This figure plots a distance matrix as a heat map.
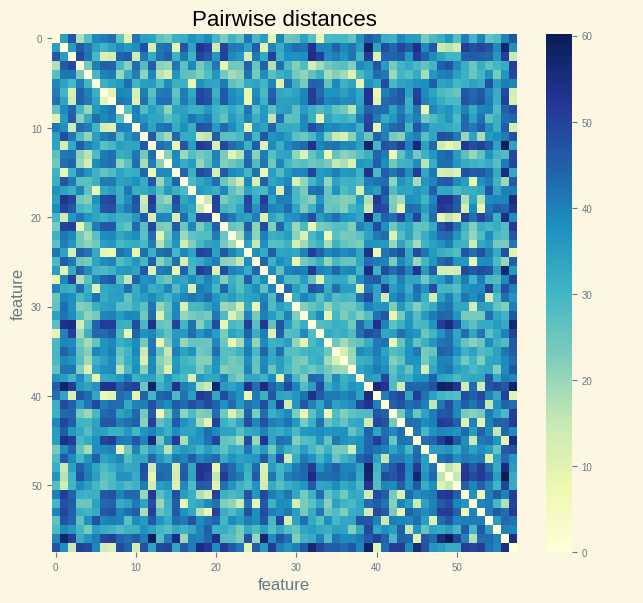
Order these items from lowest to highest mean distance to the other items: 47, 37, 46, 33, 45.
37, 46, 33, 47, 45
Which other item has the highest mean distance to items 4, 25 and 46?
57
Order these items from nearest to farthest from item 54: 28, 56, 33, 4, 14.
33, 14, 4, 56, 28
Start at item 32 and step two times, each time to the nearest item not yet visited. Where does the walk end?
3
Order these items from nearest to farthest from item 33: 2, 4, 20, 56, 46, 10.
46, 4, 20, 56, 10, 2
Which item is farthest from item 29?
39
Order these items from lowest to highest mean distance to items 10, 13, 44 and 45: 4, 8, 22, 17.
22, 4, 17, 8
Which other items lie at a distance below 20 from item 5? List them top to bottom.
17, 28, 38
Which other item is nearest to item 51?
53
